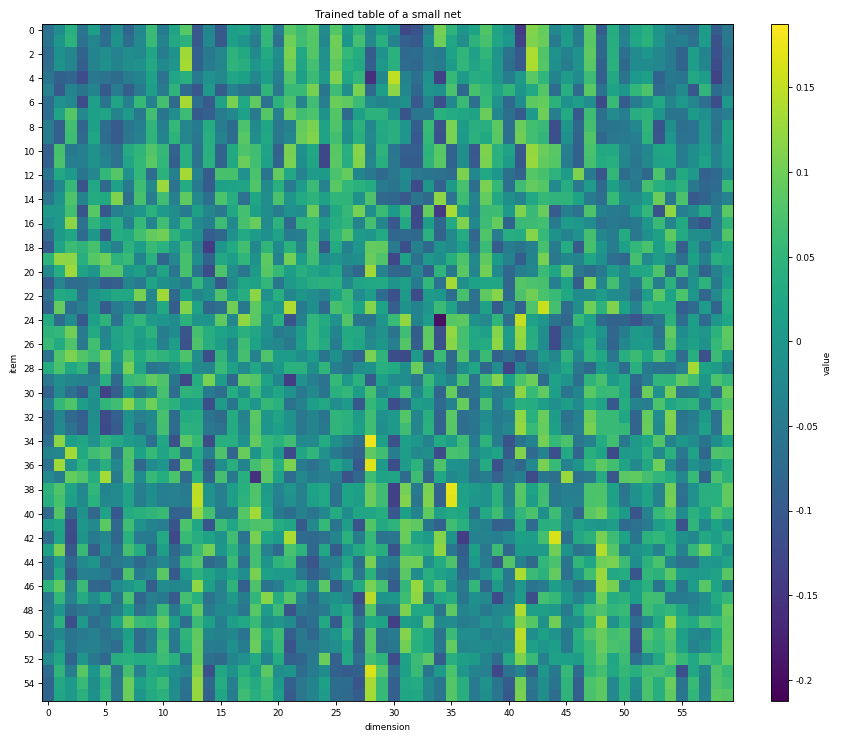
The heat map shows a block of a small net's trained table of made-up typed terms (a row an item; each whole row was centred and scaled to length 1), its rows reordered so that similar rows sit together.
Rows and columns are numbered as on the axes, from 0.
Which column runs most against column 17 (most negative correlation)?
49
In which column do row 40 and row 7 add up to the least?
46
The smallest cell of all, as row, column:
24, 34
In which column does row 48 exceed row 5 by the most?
13
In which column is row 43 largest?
48
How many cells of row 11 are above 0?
32
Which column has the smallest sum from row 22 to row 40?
30
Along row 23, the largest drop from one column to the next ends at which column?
22
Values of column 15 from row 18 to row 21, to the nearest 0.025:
0 0.025 0.075 -0.1
